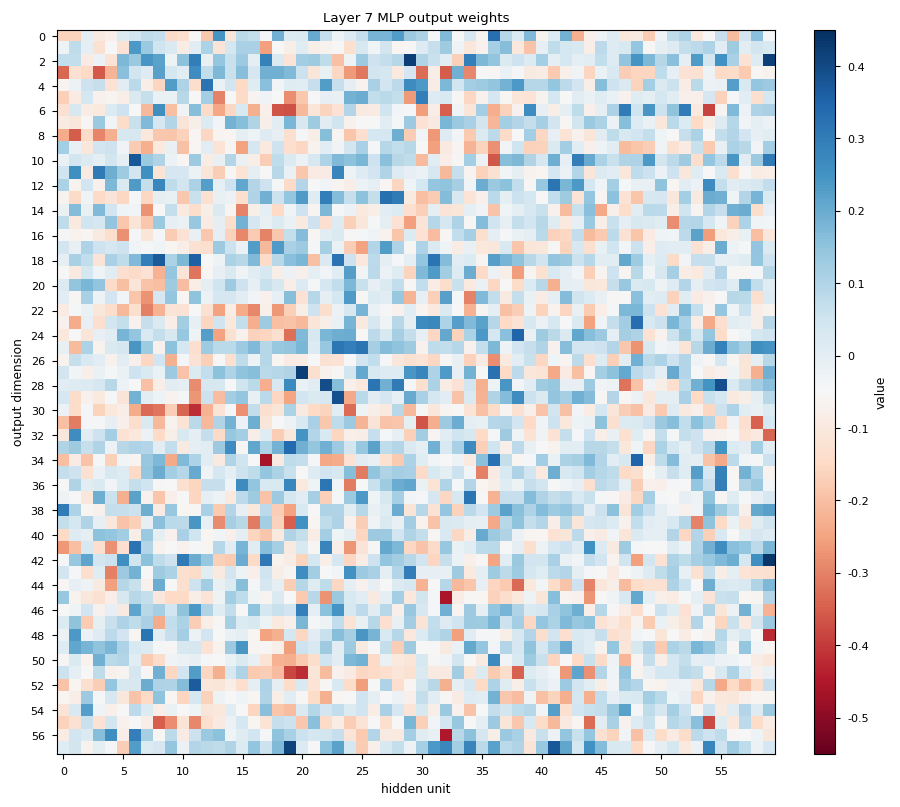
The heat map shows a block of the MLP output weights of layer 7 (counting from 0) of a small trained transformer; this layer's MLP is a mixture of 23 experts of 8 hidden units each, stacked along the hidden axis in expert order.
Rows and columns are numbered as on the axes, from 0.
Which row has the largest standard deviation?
6
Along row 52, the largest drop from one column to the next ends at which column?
12
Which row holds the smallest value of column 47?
28
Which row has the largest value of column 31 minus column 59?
48
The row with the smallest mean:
30
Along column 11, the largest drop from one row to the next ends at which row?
19
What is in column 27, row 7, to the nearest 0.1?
0
